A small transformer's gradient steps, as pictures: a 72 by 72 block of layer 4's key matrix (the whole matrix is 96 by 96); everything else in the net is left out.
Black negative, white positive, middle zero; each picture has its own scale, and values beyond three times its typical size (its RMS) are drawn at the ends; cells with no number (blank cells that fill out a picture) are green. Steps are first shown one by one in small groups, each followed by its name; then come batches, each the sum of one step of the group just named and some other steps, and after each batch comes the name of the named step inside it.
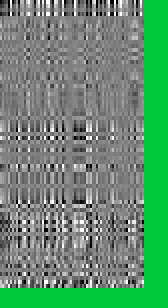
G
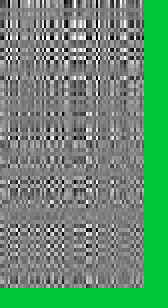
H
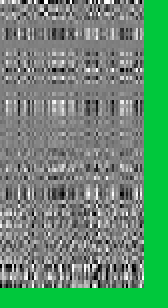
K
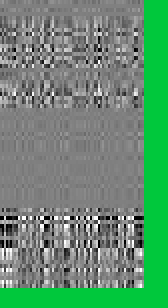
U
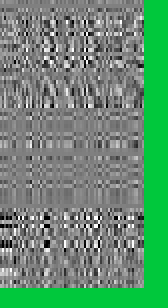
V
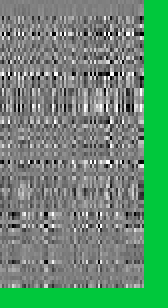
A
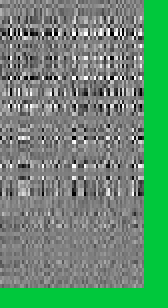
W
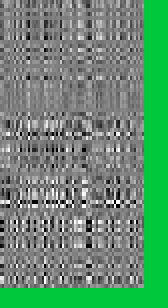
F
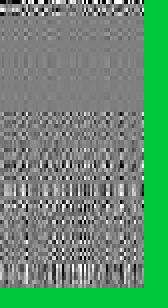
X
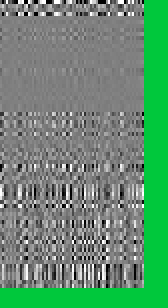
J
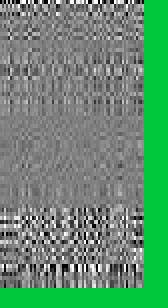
X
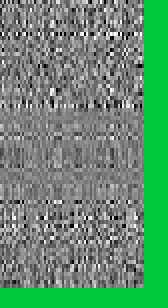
V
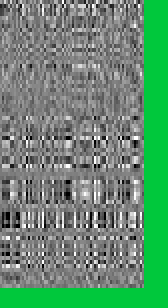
F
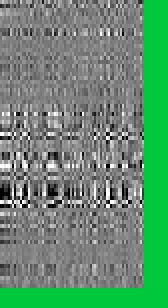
W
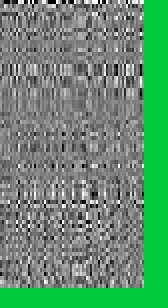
F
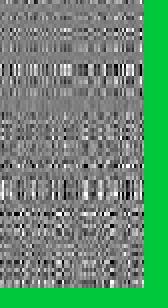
J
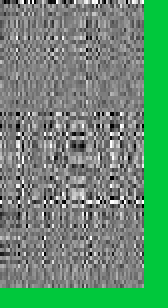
H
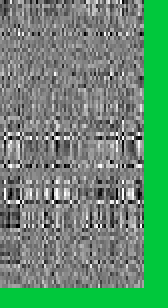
A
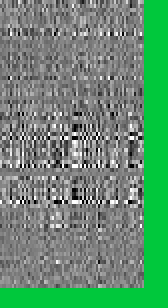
W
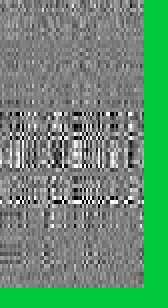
F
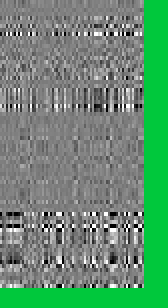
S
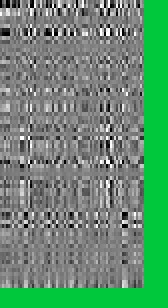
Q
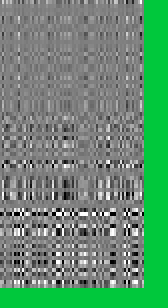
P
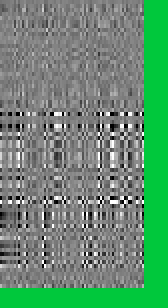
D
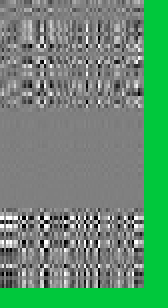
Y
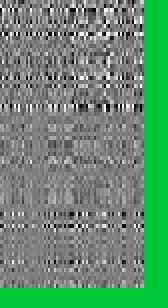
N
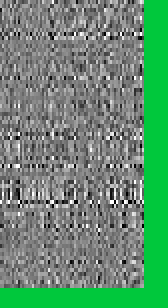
N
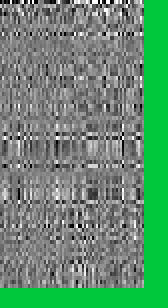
N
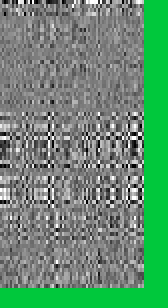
Y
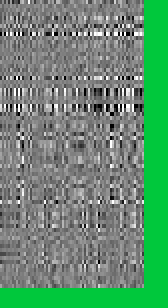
D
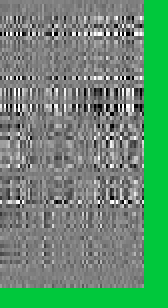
D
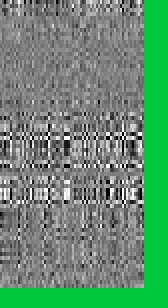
D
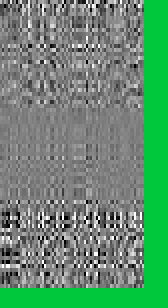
Y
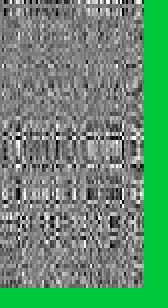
Y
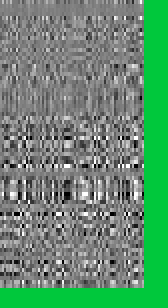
P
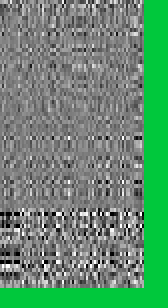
P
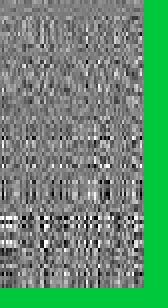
Y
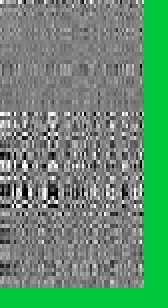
P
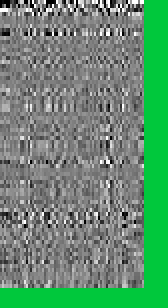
Q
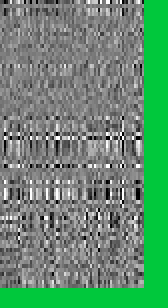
Y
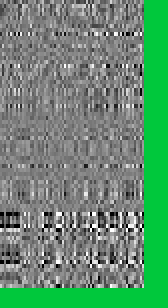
S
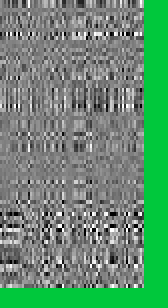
S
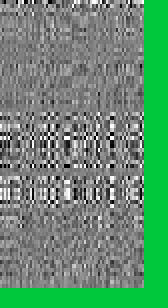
Y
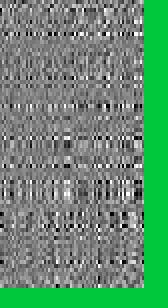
N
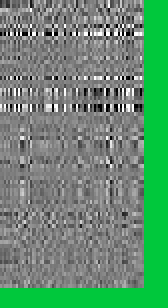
Q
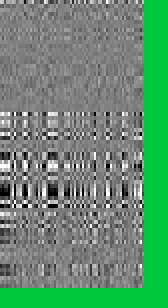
Y
